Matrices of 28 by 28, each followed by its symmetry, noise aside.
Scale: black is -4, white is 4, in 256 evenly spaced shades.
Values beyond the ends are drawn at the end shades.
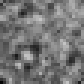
symmetric across the other diagonal.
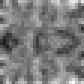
mirrored top to bottom.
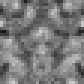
mirrored left to right.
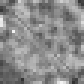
symmetric across the other diagonal.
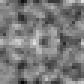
mirrored top to bottom.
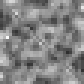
same after a half turn.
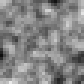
symmetric.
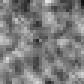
no symmetry.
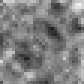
symmetric across the other diagonal.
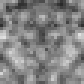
mirrored left to right.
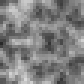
mirrored top to bottom.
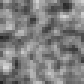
antisymmetric.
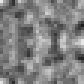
mirrored top to bottom.
